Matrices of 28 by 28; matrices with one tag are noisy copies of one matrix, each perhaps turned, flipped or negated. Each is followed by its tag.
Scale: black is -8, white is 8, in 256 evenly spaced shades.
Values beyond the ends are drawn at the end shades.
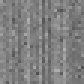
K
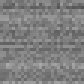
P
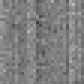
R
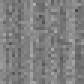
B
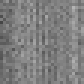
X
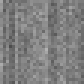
R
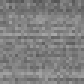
X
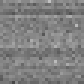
R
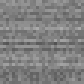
K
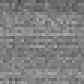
X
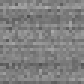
P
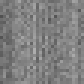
X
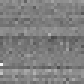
R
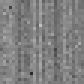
K
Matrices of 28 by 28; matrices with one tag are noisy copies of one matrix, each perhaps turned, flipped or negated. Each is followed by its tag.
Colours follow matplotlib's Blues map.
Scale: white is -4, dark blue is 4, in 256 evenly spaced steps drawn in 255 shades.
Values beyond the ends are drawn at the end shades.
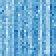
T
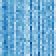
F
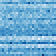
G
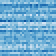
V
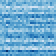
T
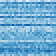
F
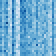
G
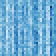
T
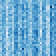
T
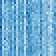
F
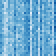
F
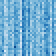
V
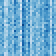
V
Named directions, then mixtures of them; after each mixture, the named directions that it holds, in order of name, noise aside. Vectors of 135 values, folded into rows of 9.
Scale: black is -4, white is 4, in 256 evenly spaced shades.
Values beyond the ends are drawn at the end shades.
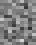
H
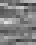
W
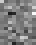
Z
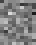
H, W, Z.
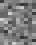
H, W, Z.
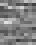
W.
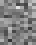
H, W, Z.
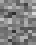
H, W, Z.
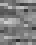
W.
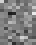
Z.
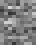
W, Z.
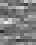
W.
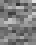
W, Z.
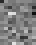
Z.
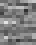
W.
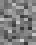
H.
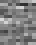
H, W.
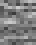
W, Z.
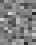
H, Z.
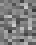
H.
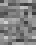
W, Z.
